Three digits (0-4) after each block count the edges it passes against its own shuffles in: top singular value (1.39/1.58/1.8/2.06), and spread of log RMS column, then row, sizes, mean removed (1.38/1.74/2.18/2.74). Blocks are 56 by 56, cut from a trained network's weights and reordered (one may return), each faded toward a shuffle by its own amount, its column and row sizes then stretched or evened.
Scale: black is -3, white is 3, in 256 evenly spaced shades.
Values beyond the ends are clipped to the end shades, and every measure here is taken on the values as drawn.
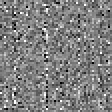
0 3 0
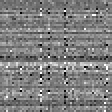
4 2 3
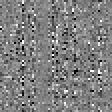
0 4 1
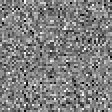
2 1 0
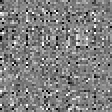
4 3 3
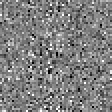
1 3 1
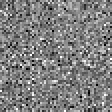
3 1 1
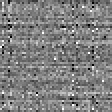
3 3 1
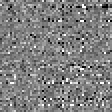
2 2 4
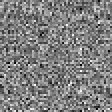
4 0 1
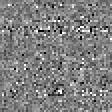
0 2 3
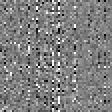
4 4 0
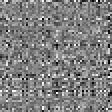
4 3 4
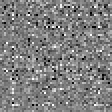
0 2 3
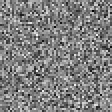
2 0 0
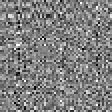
4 1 2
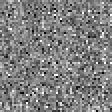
1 1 1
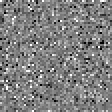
0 1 2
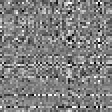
4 2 4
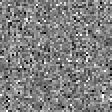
0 1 0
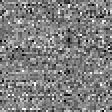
2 1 3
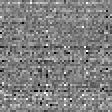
2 1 3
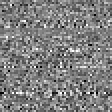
0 0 4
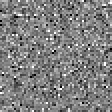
1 1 1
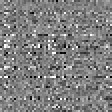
1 2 4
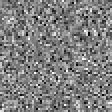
4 0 1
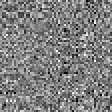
3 1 0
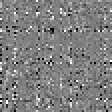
0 4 3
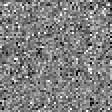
0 1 0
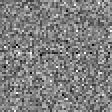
0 1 1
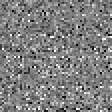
0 0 3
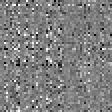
0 4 2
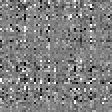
2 4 4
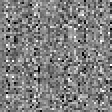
3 3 0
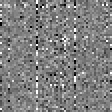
1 4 1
